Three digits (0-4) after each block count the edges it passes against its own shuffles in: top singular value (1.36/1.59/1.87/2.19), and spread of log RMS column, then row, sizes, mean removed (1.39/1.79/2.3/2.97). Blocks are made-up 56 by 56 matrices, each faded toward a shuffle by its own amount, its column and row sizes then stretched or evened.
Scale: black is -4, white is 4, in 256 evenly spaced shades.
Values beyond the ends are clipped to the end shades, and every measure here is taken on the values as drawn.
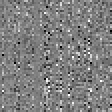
1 4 0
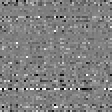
3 1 4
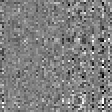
3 4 1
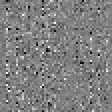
0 3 0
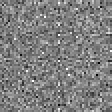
3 1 0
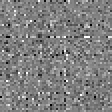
3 1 3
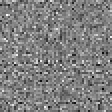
3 1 2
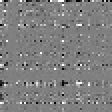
4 3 4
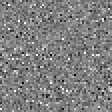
0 0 1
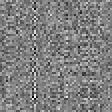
4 3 0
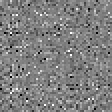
3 1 1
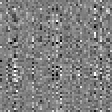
4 4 1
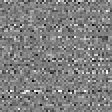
3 0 4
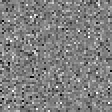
1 2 0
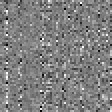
3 4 0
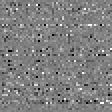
0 0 4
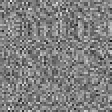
4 2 1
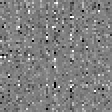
1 3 1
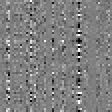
4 4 1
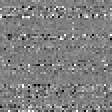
1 1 4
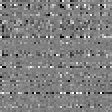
4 1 4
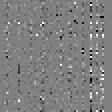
3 4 1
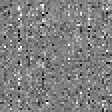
0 3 1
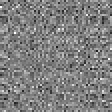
4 1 1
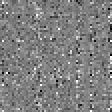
0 3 1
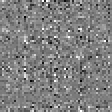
1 3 3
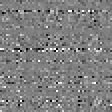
2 1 4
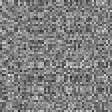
4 1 2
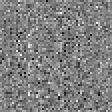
2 2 0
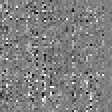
0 4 1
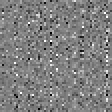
3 3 0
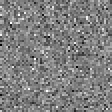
2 0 0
